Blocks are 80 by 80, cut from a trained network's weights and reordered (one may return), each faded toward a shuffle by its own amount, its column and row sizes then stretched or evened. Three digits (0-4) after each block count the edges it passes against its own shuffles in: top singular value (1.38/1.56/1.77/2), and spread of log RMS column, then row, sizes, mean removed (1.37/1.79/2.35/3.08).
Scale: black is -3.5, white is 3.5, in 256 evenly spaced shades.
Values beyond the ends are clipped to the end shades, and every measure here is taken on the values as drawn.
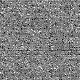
1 1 0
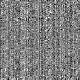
4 1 3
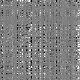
4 4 4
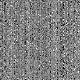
2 3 0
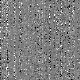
0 4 0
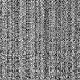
4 0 2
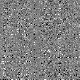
0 3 3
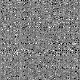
1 1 3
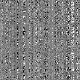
3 4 2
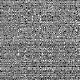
4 3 0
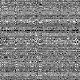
4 2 3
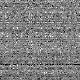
4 2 2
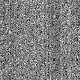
1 0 0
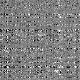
3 2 4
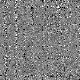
0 3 2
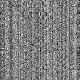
4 1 0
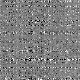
2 2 4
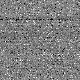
1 1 1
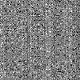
2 0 2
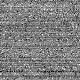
3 0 1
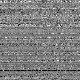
4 0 4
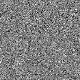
0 0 2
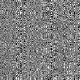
4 4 1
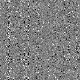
2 3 0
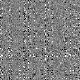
0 4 2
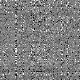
1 3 1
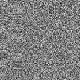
4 0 0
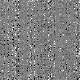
0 4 1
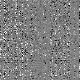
0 4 0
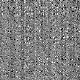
2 1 2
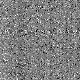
1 0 2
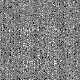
1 1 1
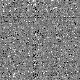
0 2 1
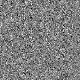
1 2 0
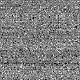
2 1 1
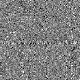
2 2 0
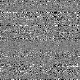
0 2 4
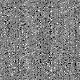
1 2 1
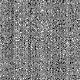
2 1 2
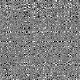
3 3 4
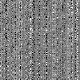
4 4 1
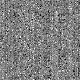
1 1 0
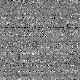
1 1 3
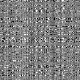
4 1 4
